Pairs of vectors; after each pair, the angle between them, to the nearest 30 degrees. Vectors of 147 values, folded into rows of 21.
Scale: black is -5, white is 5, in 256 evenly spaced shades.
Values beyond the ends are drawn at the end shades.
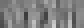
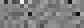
90 degrees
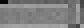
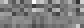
120 degrees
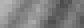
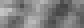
30 degrees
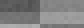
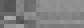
60 degrees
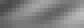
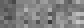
60 degrees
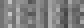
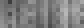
150 degrees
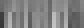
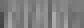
30 degrees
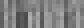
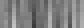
90 degrees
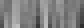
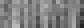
30 degrees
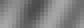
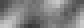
60 degrees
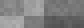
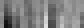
120 degrees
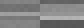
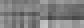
150 degrees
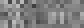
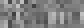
30 degrees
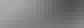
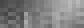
150 degrees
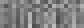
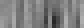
90 degrees
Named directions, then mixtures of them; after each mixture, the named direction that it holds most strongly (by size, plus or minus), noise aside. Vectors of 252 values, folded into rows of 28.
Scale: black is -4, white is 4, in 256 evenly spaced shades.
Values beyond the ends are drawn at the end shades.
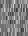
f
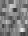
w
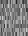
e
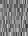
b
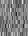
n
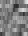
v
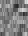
v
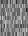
e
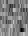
w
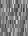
f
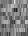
w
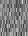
b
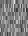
f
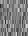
b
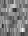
w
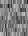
v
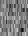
f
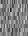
f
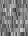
n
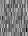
e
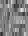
v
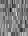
n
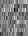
f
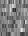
w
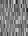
e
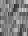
v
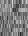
n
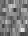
w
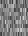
b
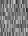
e
